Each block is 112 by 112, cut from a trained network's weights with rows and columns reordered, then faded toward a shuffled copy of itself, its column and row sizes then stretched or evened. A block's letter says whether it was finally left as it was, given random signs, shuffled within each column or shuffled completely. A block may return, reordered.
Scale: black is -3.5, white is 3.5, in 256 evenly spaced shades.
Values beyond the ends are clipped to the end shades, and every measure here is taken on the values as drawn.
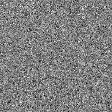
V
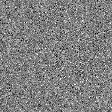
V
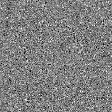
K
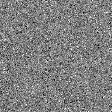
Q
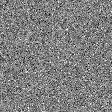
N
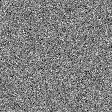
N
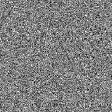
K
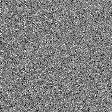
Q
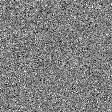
N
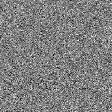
K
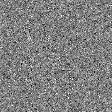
V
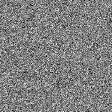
V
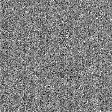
Q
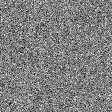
N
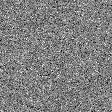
N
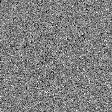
Q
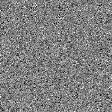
K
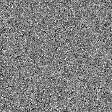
V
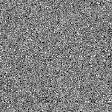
K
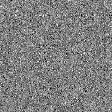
K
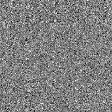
K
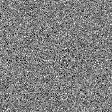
K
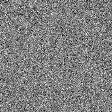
Q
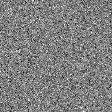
Q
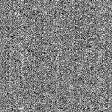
K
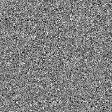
V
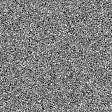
N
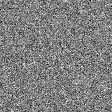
N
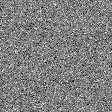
N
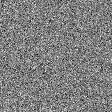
N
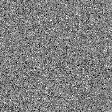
V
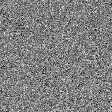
V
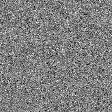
N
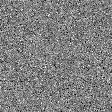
N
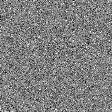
Q
